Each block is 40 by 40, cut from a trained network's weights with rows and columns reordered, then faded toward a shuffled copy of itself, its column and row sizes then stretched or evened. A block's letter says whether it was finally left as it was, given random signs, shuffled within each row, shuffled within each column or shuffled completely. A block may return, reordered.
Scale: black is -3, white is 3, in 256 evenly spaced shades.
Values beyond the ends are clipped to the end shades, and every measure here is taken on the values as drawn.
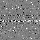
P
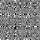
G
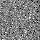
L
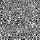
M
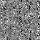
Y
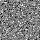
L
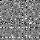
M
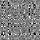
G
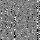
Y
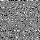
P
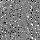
Y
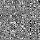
M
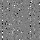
Y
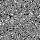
L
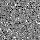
L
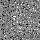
L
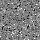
L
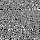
P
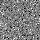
L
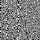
Y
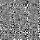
M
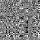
G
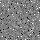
L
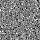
L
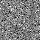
L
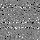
P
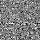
P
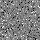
L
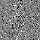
Y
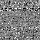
P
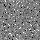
L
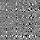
G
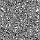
Y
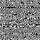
P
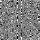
Y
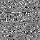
P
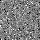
L
